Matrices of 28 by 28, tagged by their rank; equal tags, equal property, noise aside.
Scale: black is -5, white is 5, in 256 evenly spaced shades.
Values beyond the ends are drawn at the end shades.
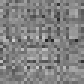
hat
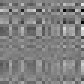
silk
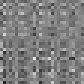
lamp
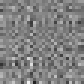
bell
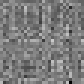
hat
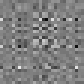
lamp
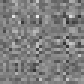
bell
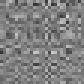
bell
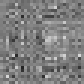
hat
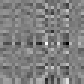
lamp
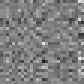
bell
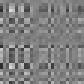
silk
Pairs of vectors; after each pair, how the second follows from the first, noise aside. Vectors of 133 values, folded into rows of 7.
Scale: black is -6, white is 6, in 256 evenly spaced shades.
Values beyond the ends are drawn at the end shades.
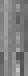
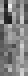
reversed, scaled up.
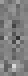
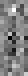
reversed, scaled up.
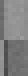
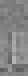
wrapped around, negated, partly zeroed.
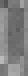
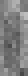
reversed.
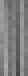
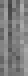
reversed.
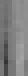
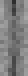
wrapped around.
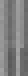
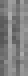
wrapped around.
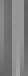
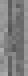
wrapped around.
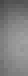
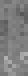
wrapped around, negated, partly zeroed.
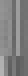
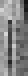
reversed, negated, scaled up.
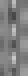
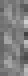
wrapped around.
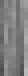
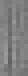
wrapped around, negated, shrunk.
